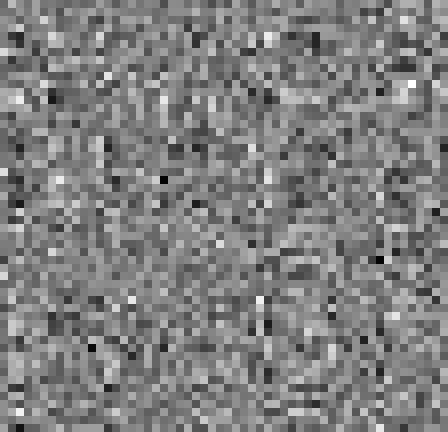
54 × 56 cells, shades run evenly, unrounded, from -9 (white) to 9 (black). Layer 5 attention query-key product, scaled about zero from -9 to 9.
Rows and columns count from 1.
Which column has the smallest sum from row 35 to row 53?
2
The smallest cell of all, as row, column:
11, 52
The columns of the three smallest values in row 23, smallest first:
8, 34, 20
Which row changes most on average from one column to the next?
44
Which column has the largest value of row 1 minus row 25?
48
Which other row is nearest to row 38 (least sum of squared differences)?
10
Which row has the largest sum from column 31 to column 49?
7
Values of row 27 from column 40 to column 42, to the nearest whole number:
-1 -2 1
